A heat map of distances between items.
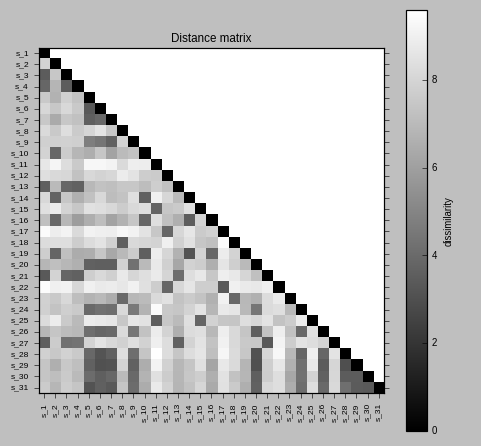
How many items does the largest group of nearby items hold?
11
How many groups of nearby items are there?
6
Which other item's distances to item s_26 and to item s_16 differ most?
s_14
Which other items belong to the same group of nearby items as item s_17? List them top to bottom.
s_12, s_22
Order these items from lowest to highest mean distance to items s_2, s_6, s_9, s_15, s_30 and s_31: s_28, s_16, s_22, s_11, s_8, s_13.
s_28, s_16, s_13, s_8, s_11, s_22
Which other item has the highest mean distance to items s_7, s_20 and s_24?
s_11
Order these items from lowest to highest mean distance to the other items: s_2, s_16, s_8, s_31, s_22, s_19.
s_31, s_16, s_19, s_2, s_8, s_22
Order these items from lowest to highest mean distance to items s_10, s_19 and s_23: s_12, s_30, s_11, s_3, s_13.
s_30, s_13, s_3, s_12, s_11
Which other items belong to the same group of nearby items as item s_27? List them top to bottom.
s_1, s_3, s_4, s_13, s_21
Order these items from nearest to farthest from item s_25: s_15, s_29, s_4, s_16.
s_15, s_4, s_16, s_29
